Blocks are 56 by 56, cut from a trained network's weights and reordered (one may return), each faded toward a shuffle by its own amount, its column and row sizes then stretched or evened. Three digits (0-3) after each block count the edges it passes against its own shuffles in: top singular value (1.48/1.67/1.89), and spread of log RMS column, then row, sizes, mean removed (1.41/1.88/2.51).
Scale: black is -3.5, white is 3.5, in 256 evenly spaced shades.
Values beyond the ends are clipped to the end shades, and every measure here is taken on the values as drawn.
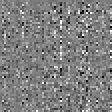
0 3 2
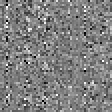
0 3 1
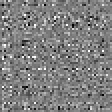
0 2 3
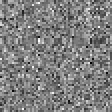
2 2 0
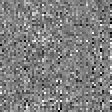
2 3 1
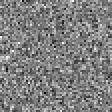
0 0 0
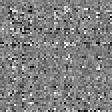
0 2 3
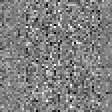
0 3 1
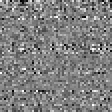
2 1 3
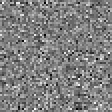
1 1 2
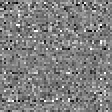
0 1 3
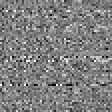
2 0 3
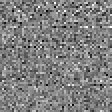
1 1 2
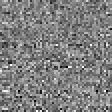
2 0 2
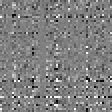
1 3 3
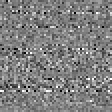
2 0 3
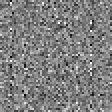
0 2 0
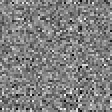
2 1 2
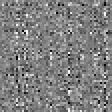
1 3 2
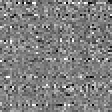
0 1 3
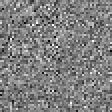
1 1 1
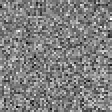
1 0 0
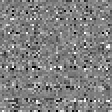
0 2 3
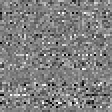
0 1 3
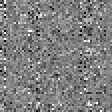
0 3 2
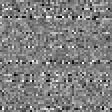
2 0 3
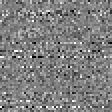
0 0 3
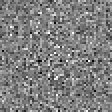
0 2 1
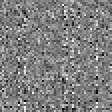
1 3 1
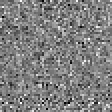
0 1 2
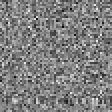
3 1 1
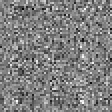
2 1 1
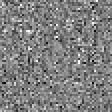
1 2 1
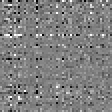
2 3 3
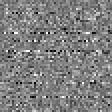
0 0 3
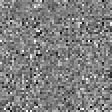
1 2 2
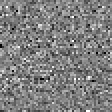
1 0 2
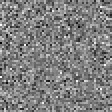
1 1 1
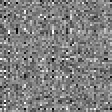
3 2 2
